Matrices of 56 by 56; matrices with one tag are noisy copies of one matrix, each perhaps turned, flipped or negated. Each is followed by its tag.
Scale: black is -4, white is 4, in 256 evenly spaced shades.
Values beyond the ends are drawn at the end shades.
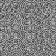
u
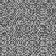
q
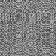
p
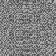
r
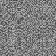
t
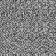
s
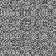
q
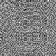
r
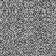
s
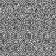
u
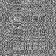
p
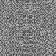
r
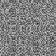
q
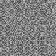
q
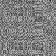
p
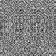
r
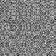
q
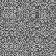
t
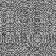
p
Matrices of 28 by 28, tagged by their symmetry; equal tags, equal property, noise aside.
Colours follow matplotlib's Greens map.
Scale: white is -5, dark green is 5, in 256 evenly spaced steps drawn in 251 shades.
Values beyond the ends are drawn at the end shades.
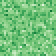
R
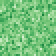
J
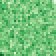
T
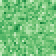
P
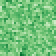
T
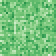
P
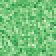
J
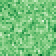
R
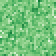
R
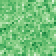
R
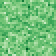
J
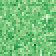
T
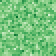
R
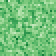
T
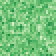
P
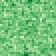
J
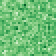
P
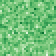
T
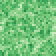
J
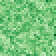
R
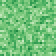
T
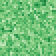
T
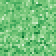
T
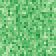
J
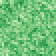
R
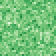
J
